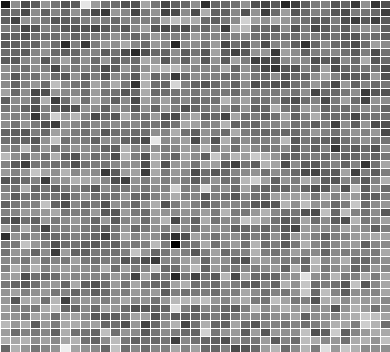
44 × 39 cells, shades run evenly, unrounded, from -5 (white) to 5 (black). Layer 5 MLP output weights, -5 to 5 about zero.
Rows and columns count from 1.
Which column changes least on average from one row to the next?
22
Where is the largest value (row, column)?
31, 18
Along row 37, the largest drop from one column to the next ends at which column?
33
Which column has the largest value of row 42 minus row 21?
27
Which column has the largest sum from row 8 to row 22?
34
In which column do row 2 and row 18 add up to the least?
16
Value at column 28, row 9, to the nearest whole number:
3
